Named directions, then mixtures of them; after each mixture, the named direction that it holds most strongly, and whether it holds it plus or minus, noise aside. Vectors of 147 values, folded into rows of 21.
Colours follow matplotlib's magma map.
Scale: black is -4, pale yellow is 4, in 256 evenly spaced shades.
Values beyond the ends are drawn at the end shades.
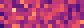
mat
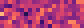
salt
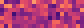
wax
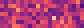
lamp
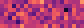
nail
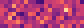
nail, minus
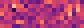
mat, minus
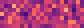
nail, minus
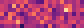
nail, minus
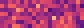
lamp, plus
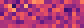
nail, plus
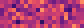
nail, plus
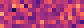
mat, minus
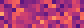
wax, minus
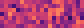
lamp, minus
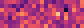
nail, plus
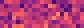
wax, minus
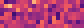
wax, plus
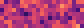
wax, plus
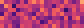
nail, plus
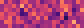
nail, minus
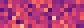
lamp, plus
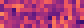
mat, minus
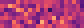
salt, minus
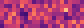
nail, minus
